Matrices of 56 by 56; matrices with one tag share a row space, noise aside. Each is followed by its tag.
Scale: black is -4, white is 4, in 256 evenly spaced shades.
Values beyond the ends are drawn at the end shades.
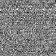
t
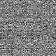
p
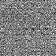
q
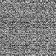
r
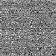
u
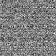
p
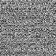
q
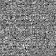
r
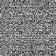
t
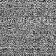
p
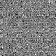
t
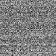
u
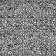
p
